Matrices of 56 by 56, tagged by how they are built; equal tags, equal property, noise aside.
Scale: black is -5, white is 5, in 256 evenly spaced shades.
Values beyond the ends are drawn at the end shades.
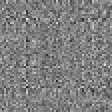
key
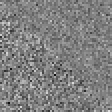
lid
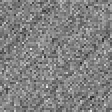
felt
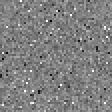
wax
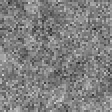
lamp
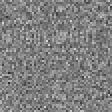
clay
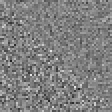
lid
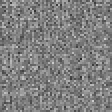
clay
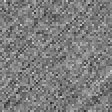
felt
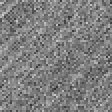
felt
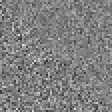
lid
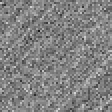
felt
